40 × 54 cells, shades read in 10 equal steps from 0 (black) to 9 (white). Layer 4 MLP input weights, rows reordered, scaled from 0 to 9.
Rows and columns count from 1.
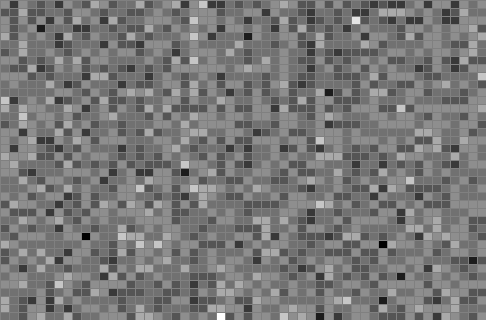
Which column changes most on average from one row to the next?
43
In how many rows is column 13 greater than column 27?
11
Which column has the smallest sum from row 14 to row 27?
28
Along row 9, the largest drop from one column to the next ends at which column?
5
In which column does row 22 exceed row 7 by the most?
38
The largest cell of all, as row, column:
40, 25
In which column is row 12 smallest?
37
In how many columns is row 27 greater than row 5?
14
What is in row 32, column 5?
6
